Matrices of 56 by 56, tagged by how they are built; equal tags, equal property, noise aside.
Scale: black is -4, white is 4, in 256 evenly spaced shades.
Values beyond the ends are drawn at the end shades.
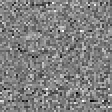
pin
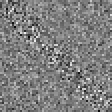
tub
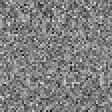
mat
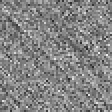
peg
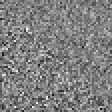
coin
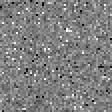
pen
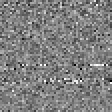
pin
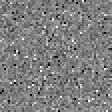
pen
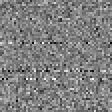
pin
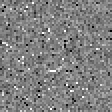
pen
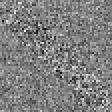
tub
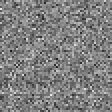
mat
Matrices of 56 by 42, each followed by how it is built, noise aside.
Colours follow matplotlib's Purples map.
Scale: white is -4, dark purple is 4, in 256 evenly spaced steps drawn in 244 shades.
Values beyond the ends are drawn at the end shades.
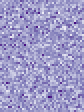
uneven rows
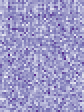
blocks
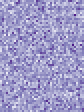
blocks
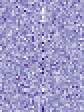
uneven columns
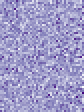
low rank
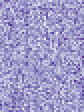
blocks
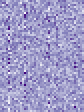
uneven columns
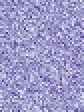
Toeplitz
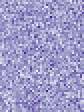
noise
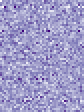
uneven rows
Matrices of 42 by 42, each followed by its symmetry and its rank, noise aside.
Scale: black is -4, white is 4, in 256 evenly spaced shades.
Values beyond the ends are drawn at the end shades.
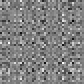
no symmetry, rank three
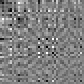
symmetric, rank three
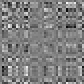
antisymmetric, rank two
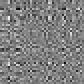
antisymmetric, rank four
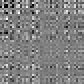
no symmetry, rank three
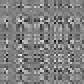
no symmetry, rank two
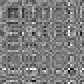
symmetric, rank three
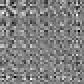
antisymmetric, rank four
